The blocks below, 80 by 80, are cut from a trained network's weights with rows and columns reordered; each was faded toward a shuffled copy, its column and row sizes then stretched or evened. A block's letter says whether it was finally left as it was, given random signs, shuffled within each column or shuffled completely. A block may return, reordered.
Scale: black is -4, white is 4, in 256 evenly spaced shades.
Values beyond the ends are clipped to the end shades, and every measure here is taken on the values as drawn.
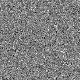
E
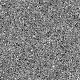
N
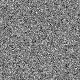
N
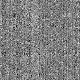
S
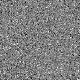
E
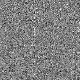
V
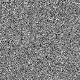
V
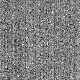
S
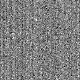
S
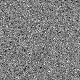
N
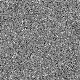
N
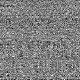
S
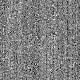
E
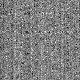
S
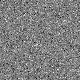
N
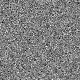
N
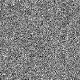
S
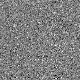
V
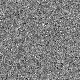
N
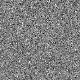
E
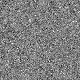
N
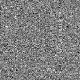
S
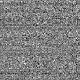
S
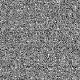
S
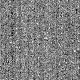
E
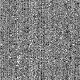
S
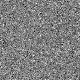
E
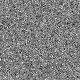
N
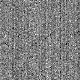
S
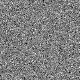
E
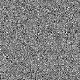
S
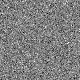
N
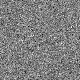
N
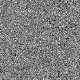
E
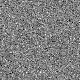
N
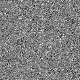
E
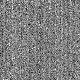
E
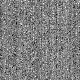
E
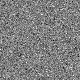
N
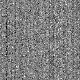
E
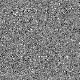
V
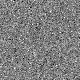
N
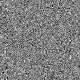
E
